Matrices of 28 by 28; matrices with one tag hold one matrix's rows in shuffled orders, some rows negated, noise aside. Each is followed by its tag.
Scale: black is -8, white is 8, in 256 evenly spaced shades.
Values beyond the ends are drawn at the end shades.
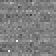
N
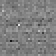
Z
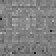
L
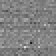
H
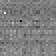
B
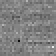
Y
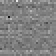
N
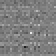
H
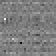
B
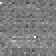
L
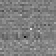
H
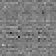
Z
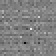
H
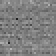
N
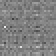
B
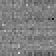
Y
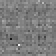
Z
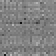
B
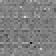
H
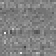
B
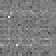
N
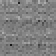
Z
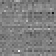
Y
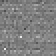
B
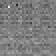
N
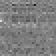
L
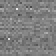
N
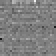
L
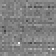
Y
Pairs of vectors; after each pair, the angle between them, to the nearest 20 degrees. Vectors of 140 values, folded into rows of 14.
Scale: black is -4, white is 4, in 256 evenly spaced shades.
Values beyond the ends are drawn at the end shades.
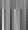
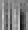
60 degrees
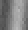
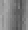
160 degrees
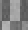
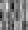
120 degrees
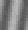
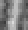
20 degrees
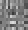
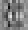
80 degrees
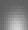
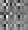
80 degrees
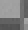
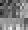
140 degrees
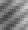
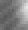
40 degrees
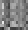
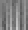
100 degrees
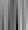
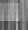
120 degrees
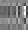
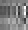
20 degrees
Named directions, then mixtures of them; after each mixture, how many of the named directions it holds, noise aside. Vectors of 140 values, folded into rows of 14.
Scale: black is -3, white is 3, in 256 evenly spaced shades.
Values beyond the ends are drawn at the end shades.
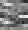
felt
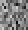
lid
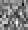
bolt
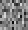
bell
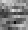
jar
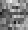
two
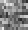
four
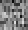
three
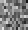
three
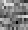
four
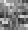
three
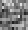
two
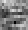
one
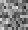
three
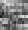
three
